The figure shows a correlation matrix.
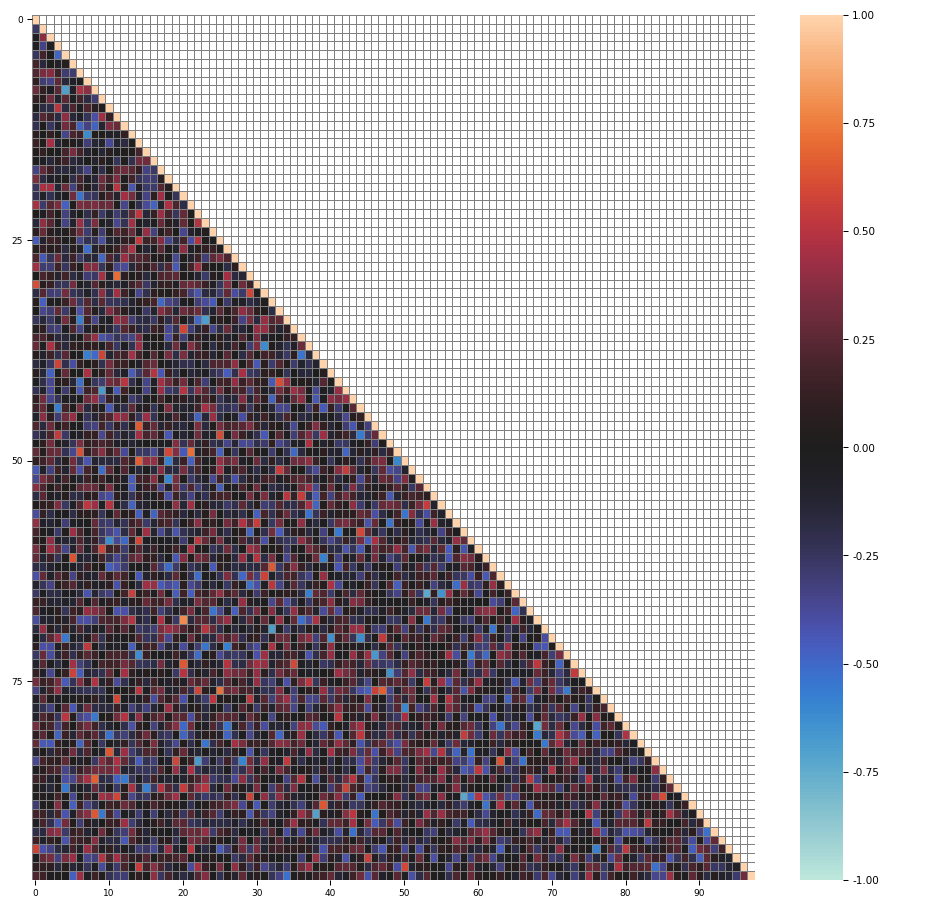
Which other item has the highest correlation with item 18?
49
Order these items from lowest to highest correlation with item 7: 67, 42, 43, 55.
42, 43, 67, 55
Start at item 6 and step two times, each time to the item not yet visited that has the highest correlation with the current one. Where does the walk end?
21
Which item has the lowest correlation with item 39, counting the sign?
61
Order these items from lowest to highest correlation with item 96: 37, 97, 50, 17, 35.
35, 17, 97, 37, 50
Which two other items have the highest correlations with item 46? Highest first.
14, 76
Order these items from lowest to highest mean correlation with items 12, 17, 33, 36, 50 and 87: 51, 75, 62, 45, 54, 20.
62, 45, 75, 54, 51, 20
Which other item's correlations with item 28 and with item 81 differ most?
33
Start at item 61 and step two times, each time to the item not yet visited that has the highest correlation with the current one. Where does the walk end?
74
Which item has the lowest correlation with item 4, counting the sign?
8
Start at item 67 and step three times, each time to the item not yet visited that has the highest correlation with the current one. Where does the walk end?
90
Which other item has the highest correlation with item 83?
10
